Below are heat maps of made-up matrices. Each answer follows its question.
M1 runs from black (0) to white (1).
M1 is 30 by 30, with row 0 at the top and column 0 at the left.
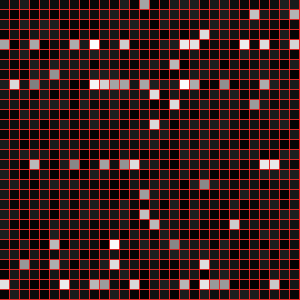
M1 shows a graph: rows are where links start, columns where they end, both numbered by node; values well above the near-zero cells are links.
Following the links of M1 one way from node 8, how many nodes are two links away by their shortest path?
8
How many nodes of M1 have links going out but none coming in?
4
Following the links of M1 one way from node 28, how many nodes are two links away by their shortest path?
5
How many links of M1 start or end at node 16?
7
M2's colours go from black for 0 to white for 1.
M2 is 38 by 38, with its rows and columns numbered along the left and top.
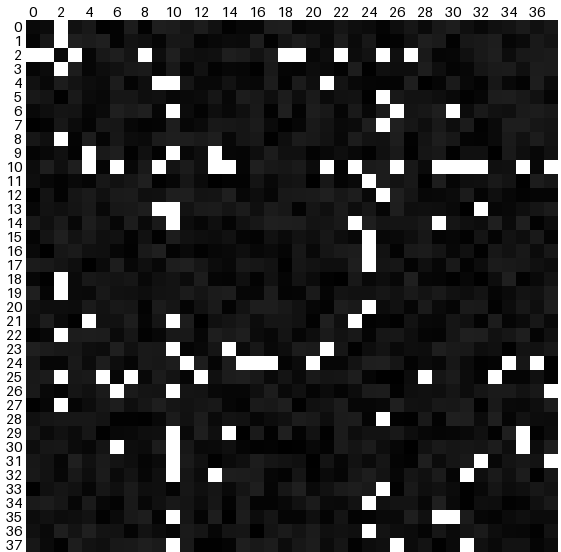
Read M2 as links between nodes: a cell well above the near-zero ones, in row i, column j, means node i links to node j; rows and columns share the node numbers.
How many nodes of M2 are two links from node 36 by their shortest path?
6
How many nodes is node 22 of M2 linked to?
1
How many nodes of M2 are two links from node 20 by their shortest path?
6
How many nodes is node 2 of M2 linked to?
9
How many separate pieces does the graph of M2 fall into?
3
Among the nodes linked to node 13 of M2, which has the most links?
node 10
